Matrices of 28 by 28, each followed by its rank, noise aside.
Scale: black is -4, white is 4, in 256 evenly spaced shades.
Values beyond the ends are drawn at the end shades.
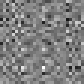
three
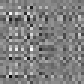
two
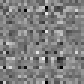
three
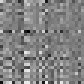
two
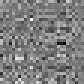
four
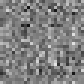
five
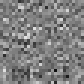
five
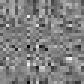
four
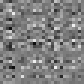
three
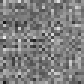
five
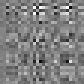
two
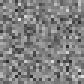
six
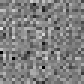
five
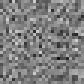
six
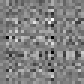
three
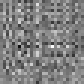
three
